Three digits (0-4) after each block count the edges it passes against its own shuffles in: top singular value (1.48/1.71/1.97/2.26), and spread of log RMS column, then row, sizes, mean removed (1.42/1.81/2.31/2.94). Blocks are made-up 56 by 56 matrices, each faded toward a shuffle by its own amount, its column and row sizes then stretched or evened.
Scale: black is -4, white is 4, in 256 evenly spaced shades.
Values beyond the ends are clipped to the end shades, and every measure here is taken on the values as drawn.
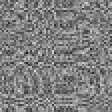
4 1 1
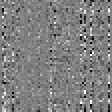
3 4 0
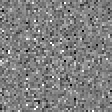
0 2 0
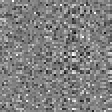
4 2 1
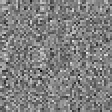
3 2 1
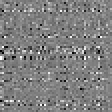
4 2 4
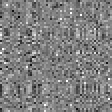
4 2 0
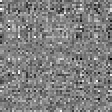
3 3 3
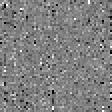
0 2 0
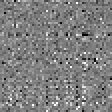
3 2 2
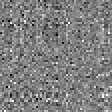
3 1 1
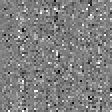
0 3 0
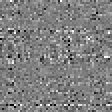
3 1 3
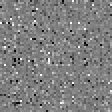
0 1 1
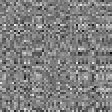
4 2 3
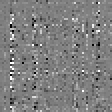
2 4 2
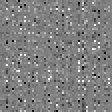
0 4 2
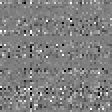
3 2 4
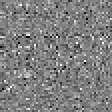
3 1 1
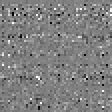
0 2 3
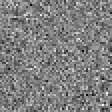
2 1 1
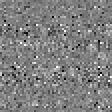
1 1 3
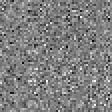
3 1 0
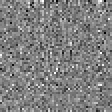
2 1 1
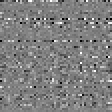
1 1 4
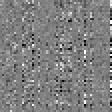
3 4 1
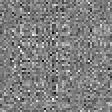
3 3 0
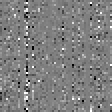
2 4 0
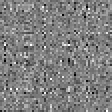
3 2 1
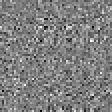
3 0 2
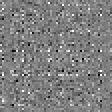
1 3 3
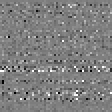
0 0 4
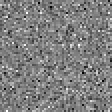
0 0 0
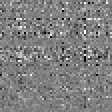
1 2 4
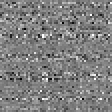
3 0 4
